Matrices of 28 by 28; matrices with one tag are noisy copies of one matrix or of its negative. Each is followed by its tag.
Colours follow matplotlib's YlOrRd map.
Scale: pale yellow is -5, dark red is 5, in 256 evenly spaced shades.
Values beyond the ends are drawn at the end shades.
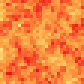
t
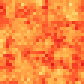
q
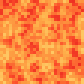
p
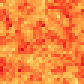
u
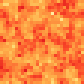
u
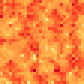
p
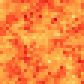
t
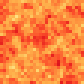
t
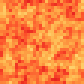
q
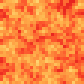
u
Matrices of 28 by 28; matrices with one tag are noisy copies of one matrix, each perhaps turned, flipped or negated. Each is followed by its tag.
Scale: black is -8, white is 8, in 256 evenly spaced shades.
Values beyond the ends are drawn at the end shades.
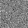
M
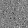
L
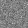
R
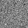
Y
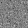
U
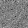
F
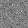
R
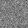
F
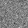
Y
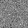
M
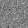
L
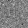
Y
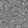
Y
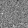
U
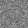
R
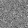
M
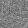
L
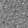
Y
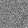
F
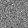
R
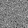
M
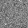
Y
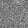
F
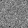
F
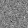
R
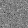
L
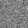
Y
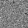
U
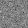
R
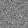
R
